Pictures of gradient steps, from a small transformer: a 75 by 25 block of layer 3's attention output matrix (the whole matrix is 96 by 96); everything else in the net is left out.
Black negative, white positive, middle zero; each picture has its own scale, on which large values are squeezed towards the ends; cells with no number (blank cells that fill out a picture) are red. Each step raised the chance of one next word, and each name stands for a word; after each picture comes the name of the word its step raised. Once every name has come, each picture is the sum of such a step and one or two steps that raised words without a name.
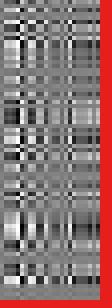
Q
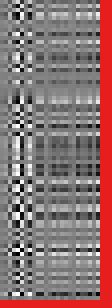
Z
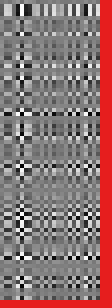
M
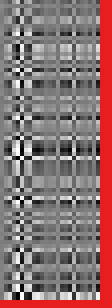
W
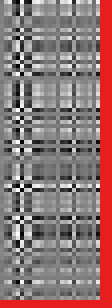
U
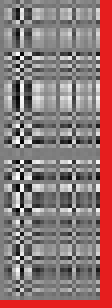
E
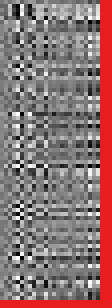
M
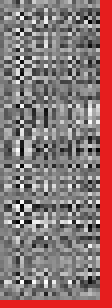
Q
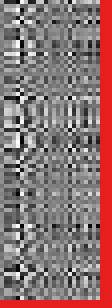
Q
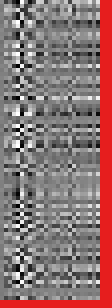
M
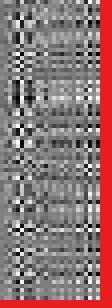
E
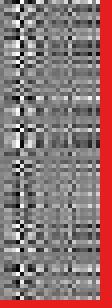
U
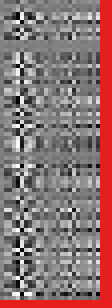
Z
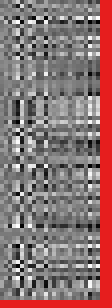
Q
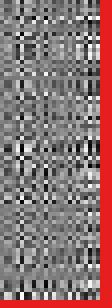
W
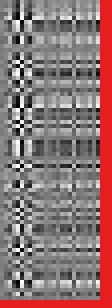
U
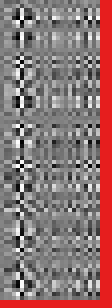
E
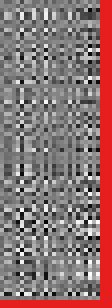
Z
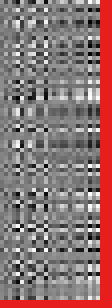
U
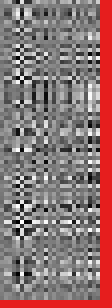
E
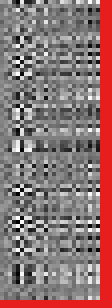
U
